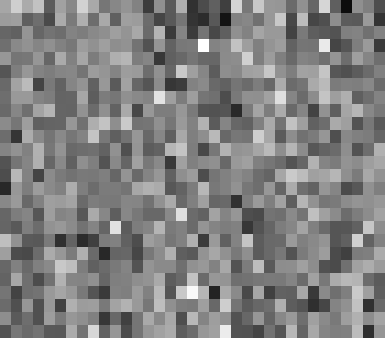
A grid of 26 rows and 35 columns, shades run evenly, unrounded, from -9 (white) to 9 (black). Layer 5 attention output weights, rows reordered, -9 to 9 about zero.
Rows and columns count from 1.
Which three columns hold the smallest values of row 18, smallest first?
11, 34, 15
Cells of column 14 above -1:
19
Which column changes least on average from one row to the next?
7
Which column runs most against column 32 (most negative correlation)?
22
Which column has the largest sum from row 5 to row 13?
16
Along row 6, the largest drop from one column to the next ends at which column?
17
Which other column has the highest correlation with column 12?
10
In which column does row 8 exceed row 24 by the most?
21
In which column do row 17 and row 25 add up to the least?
29
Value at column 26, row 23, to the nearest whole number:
2
